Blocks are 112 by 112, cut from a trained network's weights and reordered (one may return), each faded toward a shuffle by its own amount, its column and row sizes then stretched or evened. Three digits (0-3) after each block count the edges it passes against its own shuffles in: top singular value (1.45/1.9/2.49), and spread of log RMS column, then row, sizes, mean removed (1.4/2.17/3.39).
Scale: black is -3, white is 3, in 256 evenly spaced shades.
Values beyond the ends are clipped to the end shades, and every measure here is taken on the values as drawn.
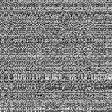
3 0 2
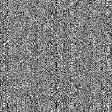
2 2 1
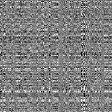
3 3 2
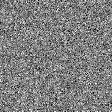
0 0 1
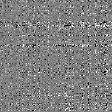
0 3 3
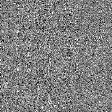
0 2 0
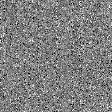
0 2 0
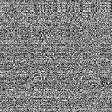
2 1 1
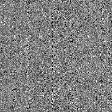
0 2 1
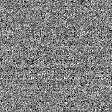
1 1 1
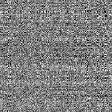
2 2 1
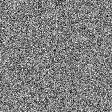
0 0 0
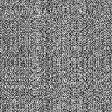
3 1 0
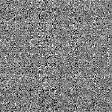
1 2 1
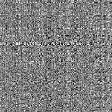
2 1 2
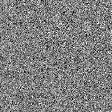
0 1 1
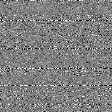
2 1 3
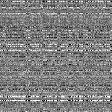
3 0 3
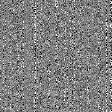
0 3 0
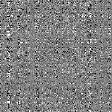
1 3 2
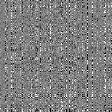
3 3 2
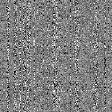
0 3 1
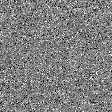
1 0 1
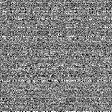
2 0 2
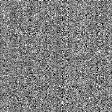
1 2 1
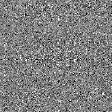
1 2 2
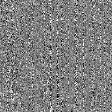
0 3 0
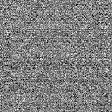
2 1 0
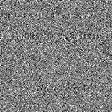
2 0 1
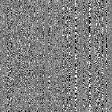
2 3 0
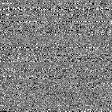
0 1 3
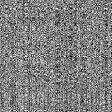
2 1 1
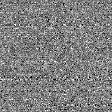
1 1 2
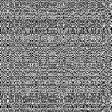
3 2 1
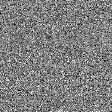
0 0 2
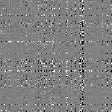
2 3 3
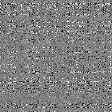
0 2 3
